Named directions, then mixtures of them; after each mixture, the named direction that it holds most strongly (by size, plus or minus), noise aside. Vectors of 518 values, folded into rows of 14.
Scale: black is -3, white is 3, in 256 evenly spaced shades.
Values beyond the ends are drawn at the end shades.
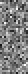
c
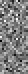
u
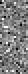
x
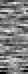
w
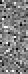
x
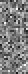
c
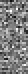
c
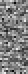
x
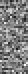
c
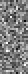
c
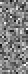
c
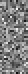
c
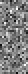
c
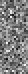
c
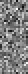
c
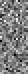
u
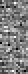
x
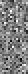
c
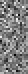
u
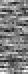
w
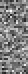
c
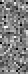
x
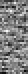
w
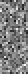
c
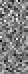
u
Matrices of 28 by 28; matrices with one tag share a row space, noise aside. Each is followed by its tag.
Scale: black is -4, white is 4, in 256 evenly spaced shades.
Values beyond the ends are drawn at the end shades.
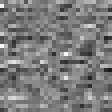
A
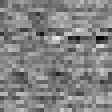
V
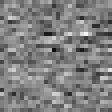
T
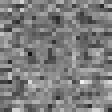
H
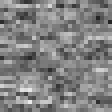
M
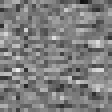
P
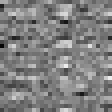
A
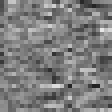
T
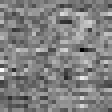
A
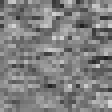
T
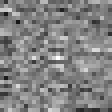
P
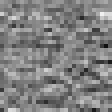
T
